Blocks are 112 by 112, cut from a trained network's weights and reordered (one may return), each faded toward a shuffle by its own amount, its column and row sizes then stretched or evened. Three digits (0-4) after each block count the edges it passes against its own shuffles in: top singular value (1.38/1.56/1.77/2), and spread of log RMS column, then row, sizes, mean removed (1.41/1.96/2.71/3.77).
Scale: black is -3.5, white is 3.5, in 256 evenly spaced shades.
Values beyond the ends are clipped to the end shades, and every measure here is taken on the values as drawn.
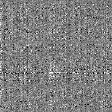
2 2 3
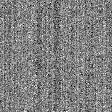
3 0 1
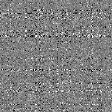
3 3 3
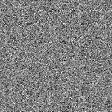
3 0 1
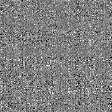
0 2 3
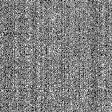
3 0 1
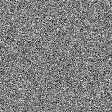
1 0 0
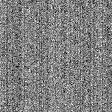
3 0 0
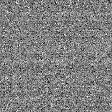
1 1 0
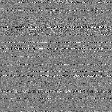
3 1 4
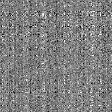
3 2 3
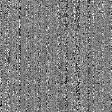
1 4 1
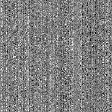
4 3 1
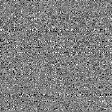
0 2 3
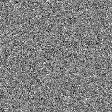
1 0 1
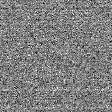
1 1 0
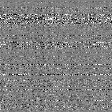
1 0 4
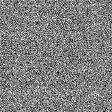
0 1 0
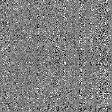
0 3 2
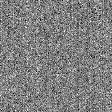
0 1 0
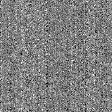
1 2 1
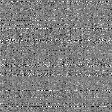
1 0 4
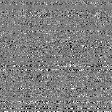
0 1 4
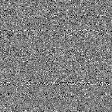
3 1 3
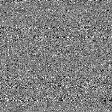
1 0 3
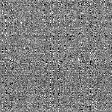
2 3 1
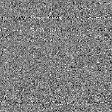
1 2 3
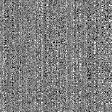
3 3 2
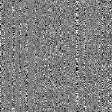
4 4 1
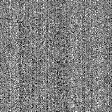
3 2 1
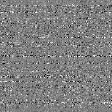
2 2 4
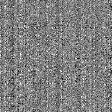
3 2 2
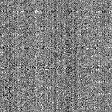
3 1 2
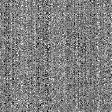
3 2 2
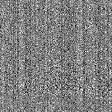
3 0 2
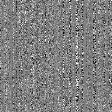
0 4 0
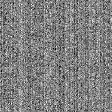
4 2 0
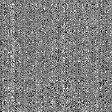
2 3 3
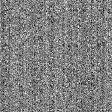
2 1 1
